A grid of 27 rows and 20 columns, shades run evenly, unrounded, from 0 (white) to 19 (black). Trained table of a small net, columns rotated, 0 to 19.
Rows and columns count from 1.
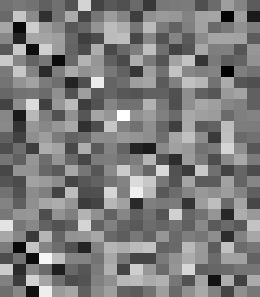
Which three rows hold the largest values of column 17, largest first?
26, 13, 15
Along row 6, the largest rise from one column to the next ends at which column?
16
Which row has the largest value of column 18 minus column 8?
7
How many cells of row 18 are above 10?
8
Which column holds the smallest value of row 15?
12
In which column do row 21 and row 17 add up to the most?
6
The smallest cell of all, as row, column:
11, 10
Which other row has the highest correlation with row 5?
27
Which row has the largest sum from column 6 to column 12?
14
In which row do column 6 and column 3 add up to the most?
5
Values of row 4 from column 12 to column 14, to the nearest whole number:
9 13 9
